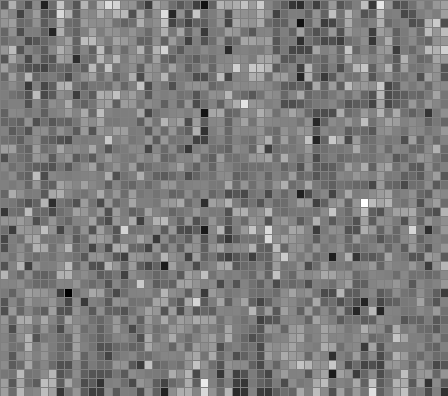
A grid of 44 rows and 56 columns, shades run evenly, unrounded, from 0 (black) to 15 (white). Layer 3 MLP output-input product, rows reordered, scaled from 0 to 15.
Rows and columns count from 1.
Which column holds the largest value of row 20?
5
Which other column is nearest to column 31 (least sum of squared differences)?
30
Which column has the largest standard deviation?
26
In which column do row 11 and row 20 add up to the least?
6
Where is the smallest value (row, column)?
33, 9
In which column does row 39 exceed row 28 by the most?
19
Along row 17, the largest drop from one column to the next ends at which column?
34
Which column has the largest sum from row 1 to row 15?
48
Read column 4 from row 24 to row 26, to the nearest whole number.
11 8 9
